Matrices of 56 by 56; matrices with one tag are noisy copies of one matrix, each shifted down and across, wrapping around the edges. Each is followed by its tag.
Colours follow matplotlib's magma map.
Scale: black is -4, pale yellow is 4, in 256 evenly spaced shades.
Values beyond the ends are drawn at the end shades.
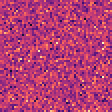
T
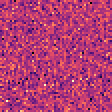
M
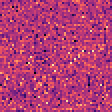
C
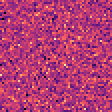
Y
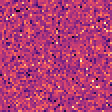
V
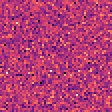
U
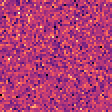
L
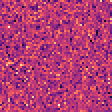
Y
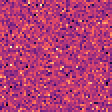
Y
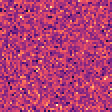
Y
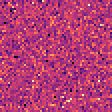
T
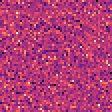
U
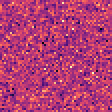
Y
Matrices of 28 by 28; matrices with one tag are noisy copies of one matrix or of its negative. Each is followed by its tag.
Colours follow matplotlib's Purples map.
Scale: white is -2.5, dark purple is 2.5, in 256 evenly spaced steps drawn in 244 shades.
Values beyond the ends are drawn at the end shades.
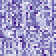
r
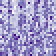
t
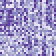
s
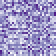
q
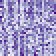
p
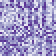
s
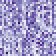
r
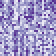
p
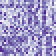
s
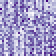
p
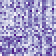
s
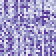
p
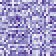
q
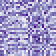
q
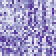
s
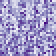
t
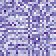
q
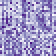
r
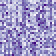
r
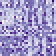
s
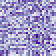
q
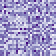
q
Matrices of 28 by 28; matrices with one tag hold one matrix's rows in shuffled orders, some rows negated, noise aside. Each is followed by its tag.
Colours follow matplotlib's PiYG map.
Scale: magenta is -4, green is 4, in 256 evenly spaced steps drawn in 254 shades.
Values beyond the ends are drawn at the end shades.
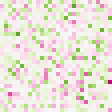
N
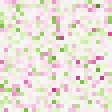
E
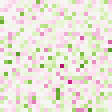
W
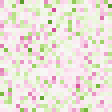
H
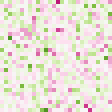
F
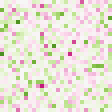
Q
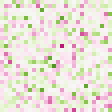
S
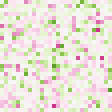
E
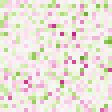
S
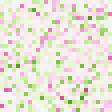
W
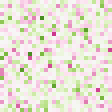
H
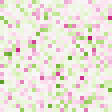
W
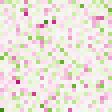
Q
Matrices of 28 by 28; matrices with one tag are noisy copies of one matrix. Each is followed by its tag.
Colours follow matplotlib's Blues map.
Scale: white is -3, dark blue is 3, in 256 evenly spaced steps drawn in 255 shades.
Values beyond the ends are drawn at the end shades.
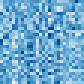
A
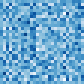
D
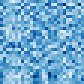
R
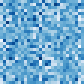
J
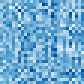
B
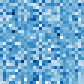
J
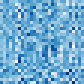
B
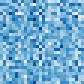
J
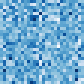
J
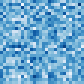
R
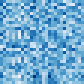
R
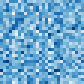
A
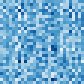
B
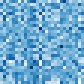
J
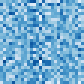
J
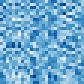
R
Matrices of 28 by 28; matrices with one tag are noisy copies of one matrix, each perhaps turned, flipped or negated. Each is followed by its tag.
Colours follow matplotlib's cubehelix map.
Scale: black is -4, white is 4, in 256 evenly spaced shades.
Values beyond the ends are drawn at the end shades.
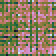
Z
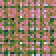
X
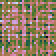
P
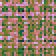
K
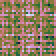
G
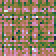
K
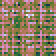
G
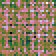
P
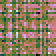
K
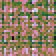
K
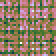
X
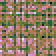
X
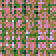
X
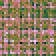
X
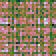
K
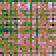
Z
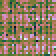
G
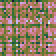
K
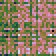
Z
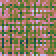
P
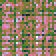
G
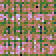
G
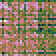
Z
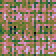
G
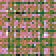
K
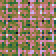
X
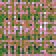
G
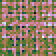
X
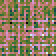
P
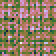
X
